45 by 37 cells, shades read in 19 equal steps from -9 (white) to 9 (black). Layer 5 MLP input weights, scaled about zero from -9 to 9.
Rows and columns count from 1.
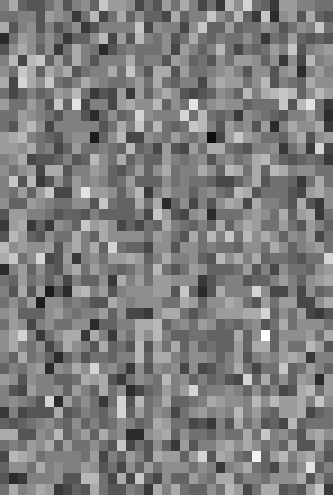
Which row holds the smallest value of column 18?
20
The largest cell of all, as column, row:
24, 13
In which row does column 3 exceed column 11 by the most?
44
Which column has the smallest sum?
18
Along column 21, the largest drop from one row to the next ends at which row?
11
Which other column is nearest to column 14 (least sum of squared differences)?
33
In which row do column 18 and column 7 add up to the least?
10
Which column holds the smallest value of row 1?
28
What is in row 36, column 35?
-4
